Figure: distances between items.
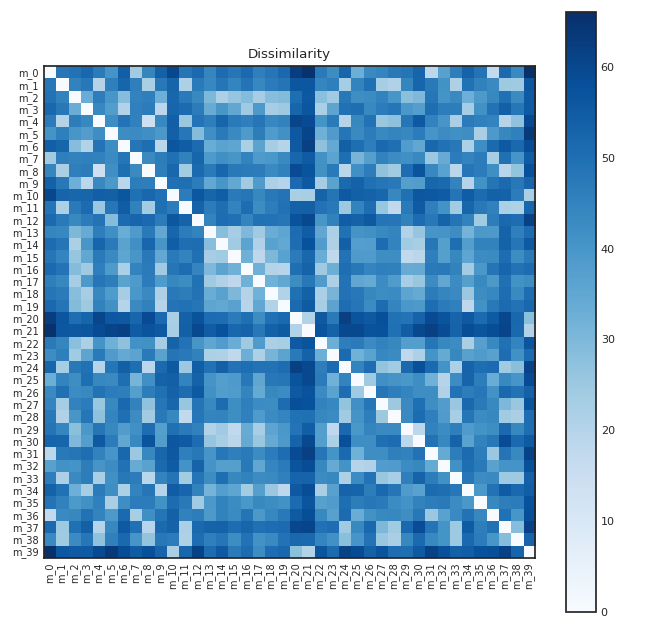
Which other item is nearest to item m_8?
m_4
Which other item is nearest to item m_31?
m_0
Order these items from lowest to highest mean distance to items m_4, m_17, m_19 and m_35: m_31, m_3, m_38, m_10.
m_3, m_38, m_31, m_10
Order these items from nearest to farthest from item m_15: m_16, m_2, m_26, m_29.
m_29, m_2, m_16, m_26
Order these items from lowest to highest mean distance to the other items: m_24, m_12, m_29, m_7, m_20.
m_29, m_7, m_24, m_12, m_20
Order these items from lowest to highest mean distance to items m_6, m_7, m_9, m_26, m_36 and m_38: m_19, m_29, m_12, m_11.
m_19, m_29, m_11, m_12
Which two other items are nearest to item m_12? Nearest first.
m_35, m_5
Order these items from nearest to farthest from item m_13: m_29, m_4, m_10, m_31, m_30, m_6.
m_29, m_30, m_6, m_31, m_4, m_10
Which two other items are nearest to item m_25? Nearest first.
m_32, m_26
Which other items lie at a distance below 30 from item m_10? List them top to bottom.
m_20, m_21, m_39
